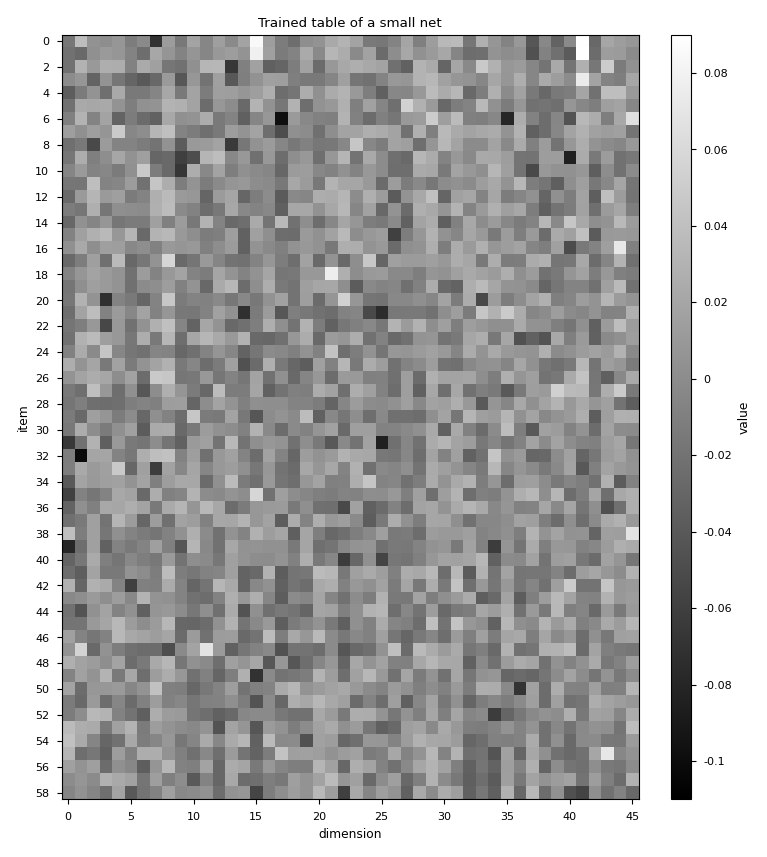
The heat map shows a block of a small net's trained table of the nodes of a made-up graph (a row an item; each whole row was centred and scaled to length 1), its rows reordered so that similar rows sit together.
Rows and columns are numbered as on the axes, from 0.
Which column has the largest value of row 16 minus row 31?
25
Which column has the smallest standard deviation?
29
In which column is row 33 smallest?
7
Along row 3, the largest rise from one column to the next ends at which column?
41
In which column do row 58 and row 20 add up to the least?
3
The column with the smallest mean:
17
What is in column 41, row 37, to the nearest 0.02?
-0.02
